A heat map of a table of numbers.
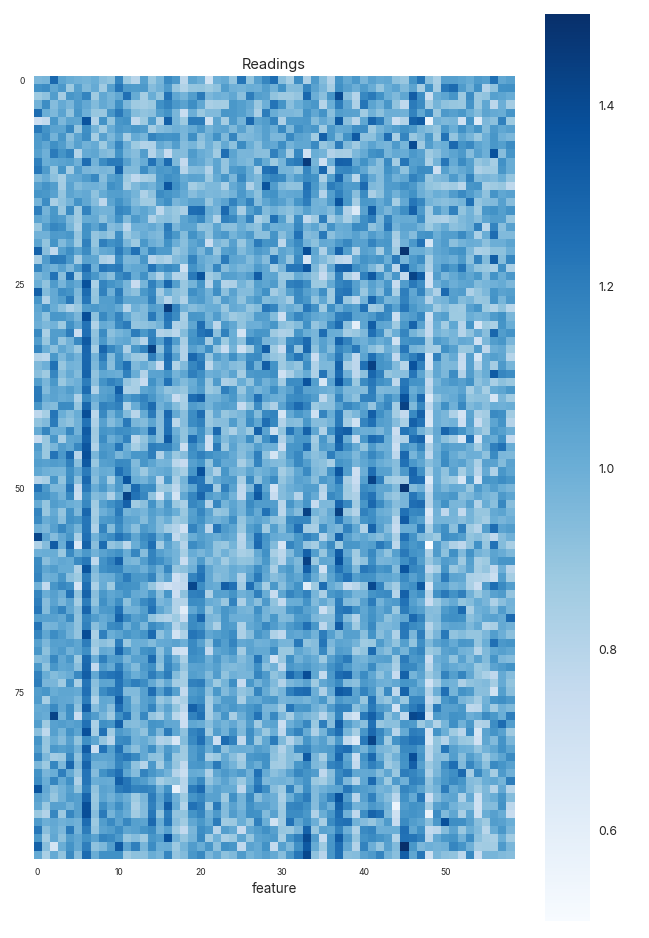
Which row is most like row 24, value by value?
78
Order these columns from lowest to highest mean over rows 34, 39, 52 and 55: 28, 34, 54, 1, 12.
54, 34, 1, 12, 28
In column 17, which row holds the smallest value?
87
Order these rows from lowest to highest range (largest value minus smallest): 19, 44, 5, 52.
19, 52, 44, 5
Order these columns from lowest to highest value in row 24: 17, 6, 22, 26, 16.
17, 22, 16, 26, 6
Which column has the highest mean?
6
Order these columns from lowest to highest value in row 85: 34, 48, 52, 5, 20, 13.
48, 5, 20, 34, 13, 52
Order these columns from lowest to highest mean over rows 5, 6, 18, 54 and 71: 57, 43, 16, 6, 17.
17, 57, 43, 16, 6
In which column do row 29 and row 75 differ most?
56
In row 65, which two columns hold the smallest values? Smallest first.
18, 35
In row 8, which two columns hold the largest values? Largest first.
46, 51
